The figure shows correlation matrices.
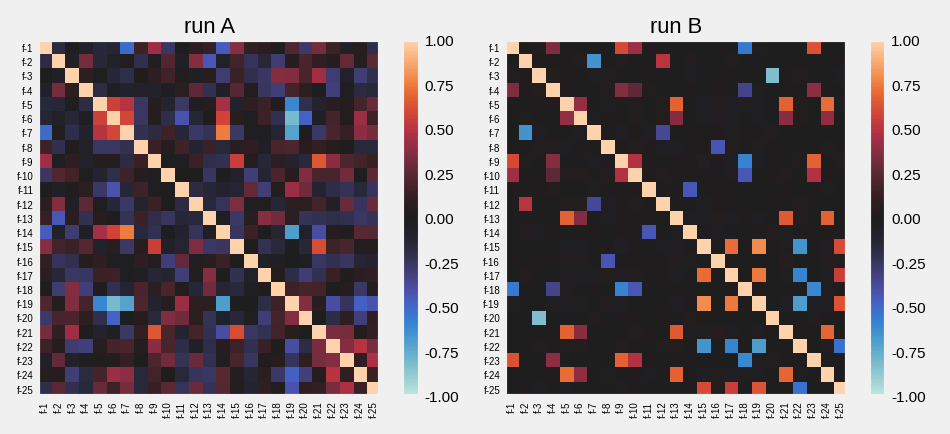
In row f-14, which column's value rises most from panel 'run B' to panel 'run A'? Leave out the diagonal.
f-7
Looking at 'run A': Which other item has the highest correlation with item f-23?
f-25
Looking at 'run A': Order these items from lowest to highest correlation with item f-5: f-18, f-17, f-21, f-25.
f-21, f-18, f-17, f-25
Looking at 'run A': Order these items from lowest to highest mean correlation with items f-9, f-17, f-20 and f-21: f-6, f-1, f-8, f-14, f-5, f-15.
f-14, f-6, f-5, f-8, f-1, f-15
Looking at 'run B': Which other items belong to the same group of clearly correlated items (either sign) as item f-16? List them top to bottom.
f-8
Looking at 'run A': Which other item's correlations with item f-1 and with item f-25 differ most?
f-7
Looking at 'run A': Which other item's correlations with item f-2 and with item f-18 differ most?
f-13
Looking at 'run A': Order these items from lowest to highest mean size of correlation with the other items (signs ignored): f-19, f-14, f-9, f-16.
f-16, f-9, f-14, f-19
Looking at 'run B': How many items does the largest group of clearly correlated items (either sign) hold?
6
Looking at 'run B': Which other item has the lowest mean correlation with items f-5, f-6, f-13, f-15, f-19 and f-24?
f-22
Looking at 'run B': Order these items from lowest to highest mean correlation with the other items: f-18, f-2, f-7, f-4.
f-18, f-7, f-2, f-4
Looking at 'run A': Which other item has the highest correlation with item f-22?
f-24
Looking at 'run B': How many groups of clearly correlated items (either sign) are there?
7
